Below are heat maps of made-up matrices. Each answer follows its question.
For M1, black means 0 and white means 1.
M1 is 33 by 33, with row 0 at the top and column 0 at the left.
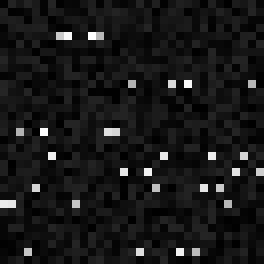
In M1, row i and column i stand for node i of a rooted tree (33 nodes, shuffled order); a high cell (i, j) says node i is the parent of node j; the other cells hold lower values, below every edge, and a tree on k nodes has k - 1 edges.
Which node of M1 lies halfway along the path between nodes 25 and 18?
10
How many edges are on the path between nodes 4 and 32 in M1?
4
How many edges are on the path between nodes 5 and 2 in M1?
2
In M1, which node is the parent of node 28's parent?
23
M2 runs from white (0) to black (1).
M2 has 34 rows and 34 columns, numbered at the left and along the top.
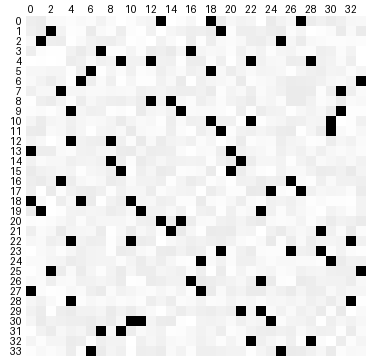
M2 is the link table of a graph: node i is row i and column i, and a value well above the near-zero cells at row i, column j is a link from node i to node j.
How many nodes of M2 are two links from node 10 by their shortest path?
6
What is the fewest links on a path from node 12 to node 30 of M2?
4
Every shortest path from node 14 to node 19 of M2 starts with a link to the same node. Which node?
node 21
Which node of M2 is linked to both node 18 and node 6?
node 5
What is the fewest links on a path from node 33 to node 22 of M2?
5
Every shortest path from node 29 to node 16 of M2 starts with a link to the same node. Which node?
node 23
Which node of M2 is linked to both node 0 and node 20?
node 13
